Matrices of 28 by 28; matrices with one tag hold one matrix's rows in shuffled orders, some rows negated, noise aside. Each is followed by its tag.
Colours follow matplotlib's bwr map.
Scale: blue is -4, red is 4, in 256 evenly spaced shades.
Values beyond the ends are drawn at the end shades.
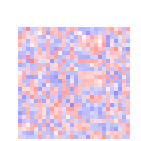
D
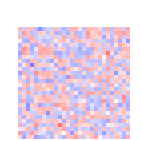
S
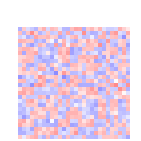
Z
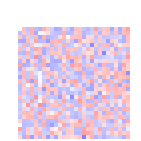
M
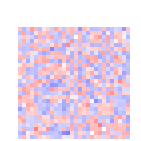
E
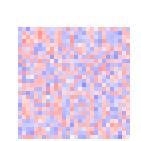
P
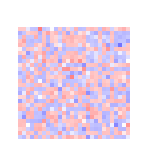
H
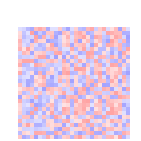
P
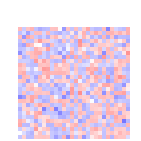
E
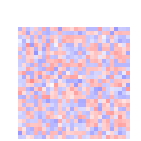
H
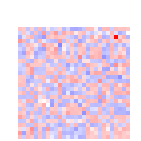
H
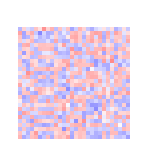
S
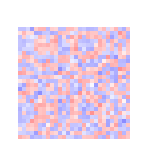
Z
